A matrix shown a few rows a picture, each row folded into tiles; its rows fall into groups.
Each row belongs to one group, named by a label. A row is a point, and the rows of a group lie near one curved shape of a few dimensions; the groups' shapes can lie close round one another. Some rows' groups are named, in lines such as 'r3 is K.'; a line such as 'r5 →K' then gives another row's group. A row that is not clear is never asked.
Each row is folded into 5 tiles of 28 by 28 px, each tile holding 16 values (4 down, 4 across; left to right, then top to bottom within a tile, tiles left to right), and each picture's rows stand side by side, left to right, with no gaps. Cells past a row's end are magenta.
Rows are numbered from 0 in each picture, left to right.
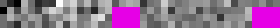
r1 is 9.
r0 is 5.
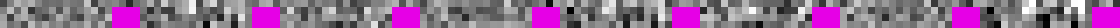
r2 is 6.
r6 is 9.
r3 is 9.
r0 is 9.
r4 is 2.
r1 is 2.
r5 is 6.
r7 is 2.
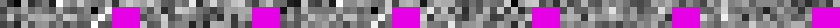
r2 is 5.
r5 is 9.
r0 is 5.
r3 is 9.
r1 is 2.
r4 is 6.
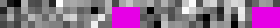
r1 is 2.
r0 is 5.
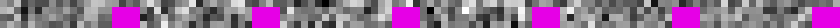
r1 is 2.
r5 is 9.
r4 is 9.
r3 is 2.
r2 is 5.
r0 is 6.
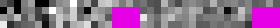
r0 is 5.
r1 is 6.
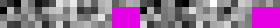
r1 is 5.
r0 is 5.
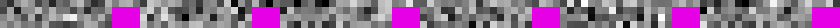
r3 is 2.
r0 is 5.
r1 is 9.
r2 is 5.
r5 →5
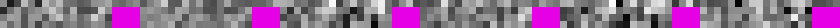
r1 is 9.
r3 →9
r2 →2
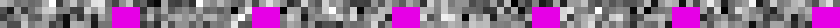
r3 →9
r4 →9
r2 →6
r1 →5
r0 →2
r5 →2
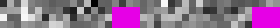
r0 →9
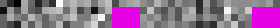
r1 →6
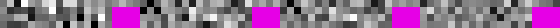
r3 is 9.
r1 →5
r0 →2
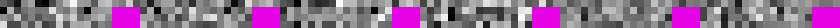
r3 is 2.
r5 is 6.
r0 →5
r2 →5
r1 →5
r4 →6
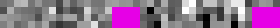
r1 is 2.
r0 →6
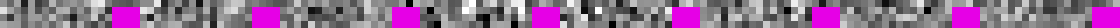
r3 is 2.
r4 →2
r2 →9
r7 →9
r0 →6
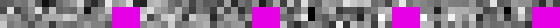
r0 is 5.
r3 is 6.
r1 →9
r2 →2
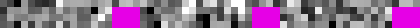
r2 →2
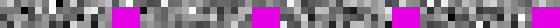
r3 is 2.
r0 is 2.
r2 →2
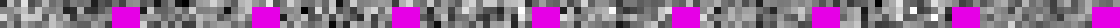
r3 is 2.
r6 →6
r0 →9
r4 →6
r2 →2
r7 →9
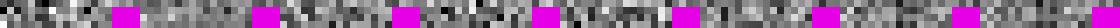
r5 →6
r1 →6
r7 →6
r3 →2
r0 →5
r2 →2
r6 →6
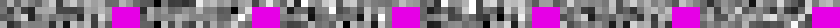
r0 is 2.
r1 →5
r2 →2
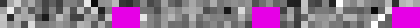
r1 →6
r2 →5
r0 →9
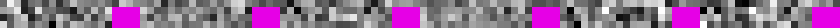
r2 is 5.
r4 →2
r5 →5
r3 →6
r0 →2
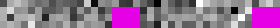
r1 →5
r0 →9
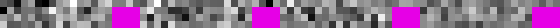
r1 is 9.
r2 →2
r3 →6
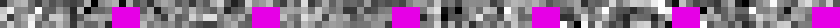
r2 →9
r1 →5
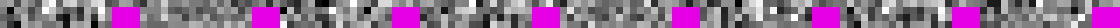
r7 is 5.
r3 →2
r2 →5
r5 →6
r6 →2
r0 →2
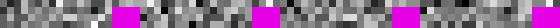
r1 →2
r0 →5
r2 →5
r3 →5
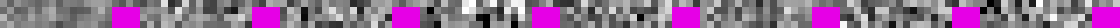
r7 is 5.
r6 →2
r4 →9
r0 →6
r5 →6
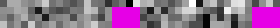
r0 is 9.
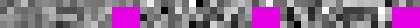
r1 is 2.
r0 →6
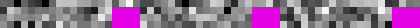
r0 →5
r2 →2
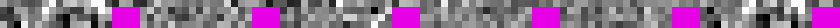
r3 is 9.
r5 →2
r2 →5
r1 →9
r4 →6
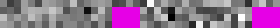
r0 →6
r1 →2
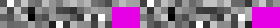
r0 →2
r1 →2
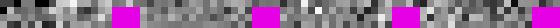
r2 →9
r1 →6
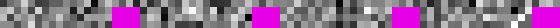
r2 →6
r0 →9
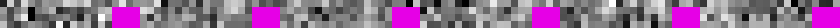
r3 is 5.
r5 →9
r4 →2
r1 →6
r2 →9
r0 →2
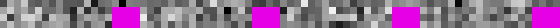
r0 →9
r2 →6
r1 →6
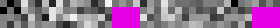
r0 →5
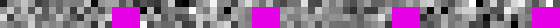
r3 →2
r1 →5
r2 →9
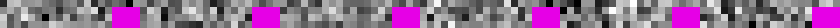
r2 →6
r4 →5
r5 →2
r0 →9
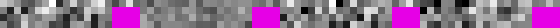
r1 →6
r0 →2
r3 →5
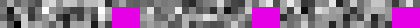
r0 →2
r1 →5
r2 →2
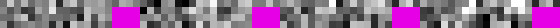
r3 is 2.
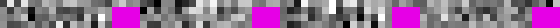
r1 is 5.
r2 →2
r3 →9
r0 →2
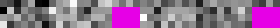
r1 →6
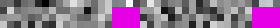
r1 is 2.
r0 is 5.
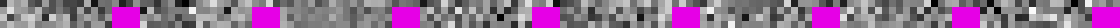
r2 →6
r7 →5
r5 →9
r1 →5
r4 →9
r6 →9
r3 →9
